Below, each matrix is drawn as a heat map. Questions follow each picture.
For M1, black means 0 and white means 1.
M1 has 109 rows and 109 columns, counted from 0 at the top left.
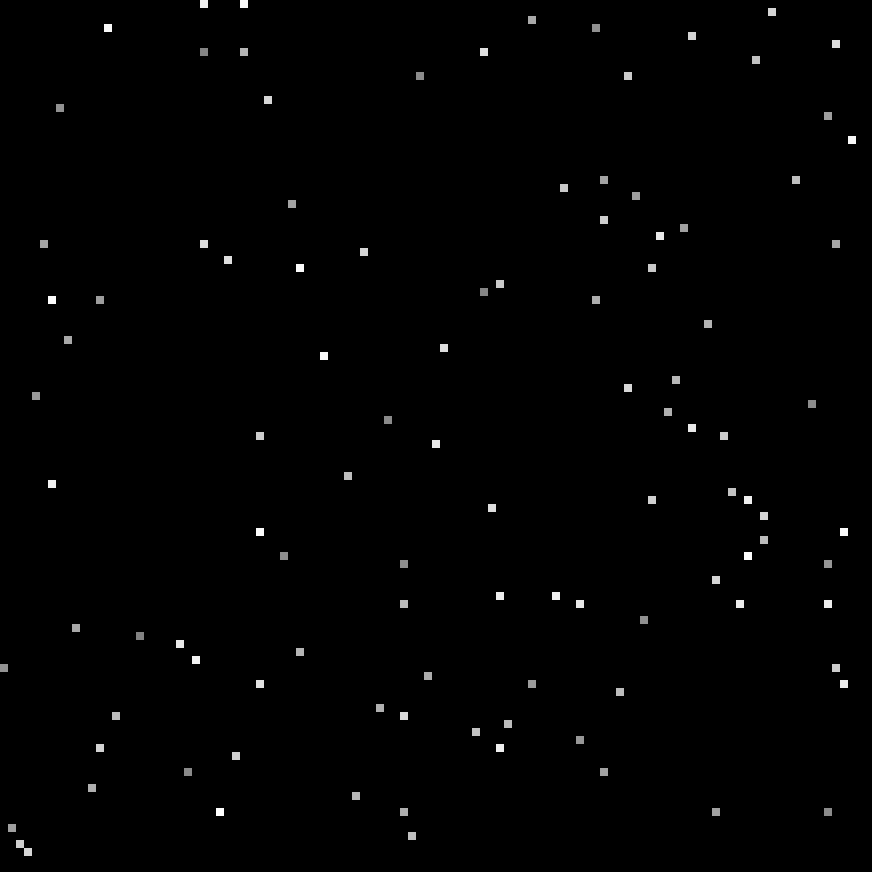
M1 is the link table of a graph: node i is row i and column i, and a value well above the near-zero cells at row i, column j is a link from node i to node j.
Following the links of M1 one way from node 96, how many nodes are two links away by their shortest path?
5
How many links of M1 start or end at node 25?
4
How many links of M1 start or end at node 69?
3
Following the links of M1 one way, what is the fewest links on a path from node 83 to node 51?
2
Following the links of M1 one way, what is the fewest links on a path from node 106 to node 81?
4
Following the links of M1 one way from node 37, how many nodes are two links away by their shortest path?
6
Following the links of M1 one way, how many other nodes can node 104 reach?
9
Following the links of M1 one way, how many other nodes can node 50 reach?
12
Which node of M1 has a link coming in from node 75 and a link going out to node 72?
node 92
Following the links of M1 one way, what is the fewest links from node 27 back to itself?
4
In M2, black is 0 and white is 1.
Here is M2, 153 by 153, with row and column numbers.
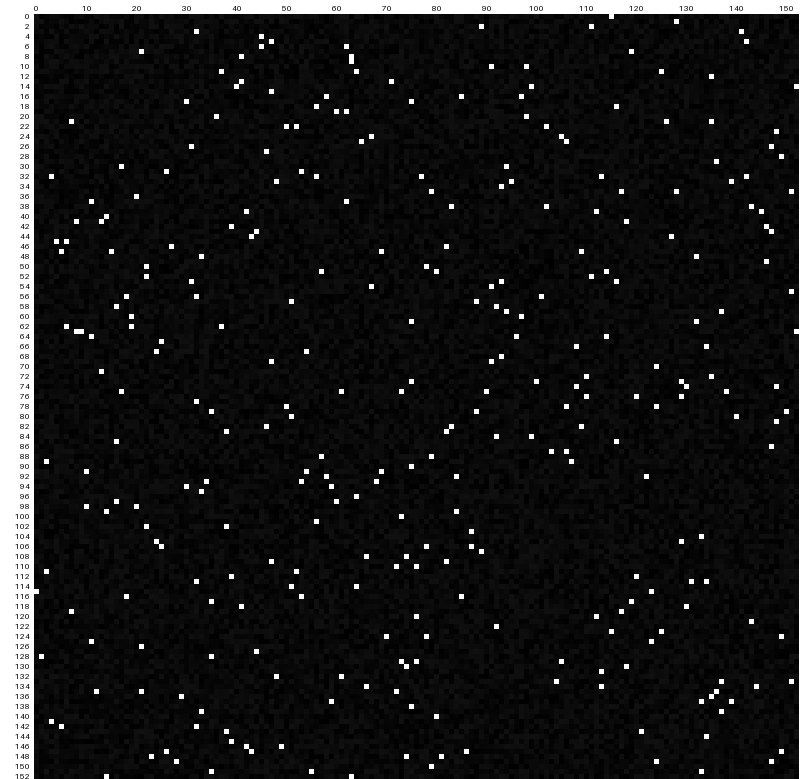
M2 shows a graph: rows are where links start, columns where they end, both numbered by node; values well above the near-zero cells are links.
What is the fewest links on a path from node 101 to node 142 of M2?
3
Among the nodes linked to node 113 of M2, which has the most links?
node 32
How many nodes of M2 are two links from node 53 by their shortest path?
5
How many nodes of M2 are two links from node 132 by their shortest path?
2
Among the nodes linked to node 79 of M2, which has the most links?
node 35
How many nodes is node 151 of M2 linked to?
3
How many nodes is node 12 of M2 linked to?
1
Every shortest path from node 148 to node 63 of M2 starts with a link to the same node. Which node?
node 74
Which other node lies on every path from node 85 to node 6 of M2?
node 62
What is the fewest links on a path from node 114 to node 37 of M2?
3
